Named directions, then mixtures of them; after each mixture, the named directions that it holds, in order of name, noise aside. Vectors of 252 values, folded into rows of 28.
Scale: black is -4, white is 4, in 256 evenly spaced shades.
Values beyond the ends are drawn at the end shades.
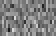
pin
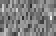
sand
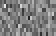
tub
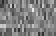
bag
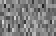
pin, tub.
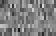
bag.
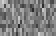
bag, tub.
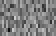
pin.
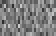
bag, sand, tub.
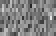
sand.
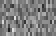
pin.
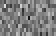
tub.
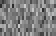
bag, sand, tub.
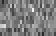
bag.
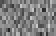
bag, pin, tub.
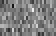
bag, pin.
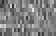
bag.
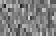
tub.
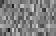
bag, pin, tub.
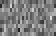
bag, sand.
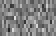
pin.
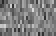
bag.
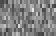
bag, tub.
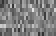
bag.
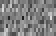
sand.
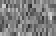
bag, sand, tub.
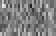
bag, sand, tub.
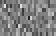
tub.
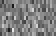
bag, pin.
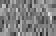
sand, tub.
